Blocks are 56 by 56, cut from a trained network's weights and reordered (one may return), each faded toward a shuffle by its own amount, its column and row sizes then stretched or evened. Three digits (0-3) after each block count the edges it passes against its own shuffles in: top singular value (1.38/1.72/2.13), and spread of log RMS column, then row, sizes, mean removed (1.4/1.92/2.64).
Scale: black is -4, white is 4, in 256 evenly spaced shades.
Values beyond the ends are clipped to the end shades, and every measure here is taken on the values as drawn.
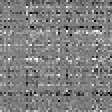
2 3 3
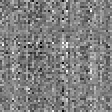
2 2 2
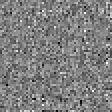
1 1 1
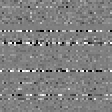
3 0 3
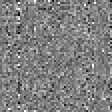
1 2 0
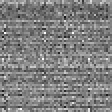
3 2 1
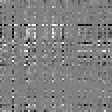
3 3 3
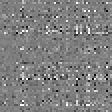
1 2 3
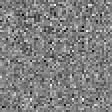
1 1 1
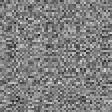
3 1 1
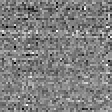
1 2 2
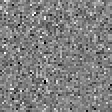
0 1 0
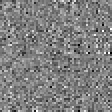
2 1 2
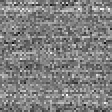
2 0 2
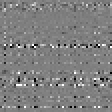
2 1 3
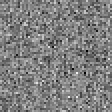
0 0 0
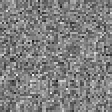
2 0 1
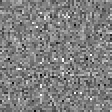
1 0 1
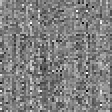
2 2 1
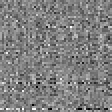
1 0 2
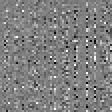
2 3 1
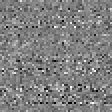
1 0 3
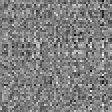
3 2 1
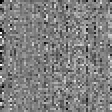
1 3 0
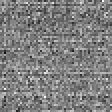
1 2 1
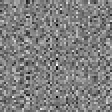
3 3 0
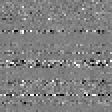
2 0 3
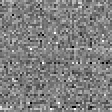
0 1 2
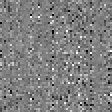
0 3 1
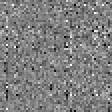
1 2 1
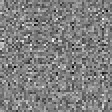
2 1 1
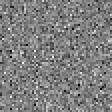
1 1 0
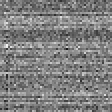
3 1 1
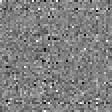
1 1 2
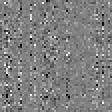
0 3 0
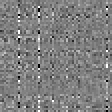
3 2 2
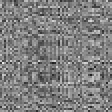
3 2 2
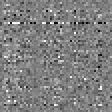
2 2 2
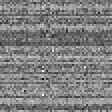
3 0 1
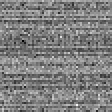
3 0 0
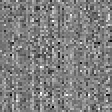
2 2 2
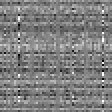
3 3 1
